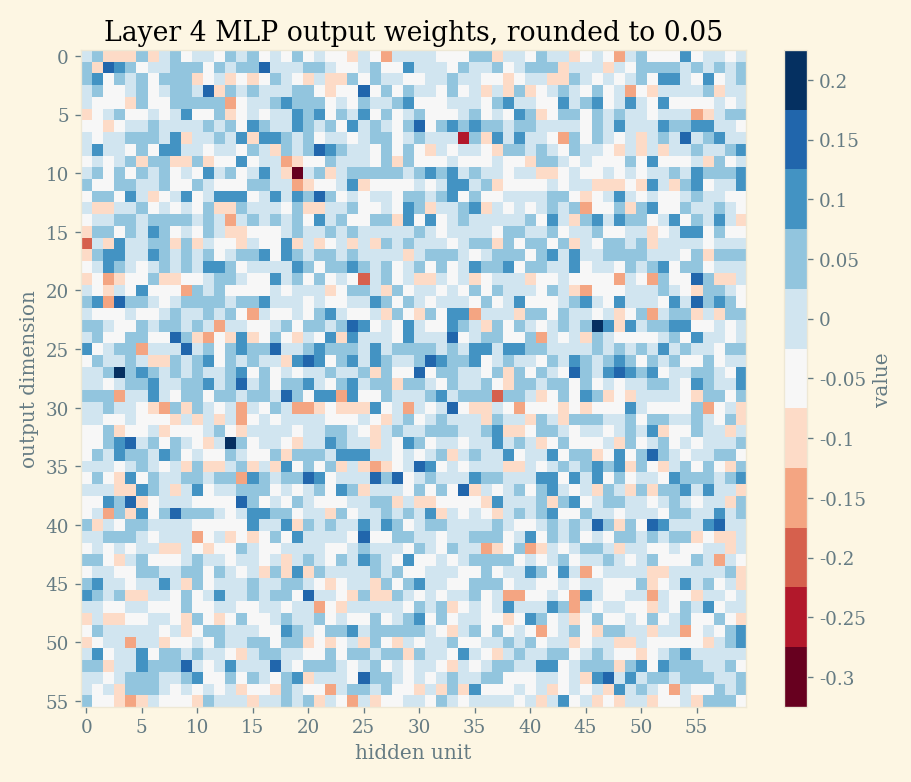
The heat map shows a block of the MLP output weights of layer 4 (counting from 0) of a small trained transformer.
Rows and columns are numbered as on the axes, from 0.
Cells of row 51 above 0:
20
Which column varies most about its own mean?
19
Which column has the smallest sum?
2
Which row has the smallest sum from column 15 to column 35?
30
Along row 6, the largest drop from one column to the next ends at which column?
31
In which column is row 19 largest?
55
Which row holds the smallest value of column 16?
44
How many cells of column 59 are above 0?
21
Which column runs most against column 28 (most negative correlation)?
14
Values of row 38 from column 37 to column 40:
0.1 0 0 0
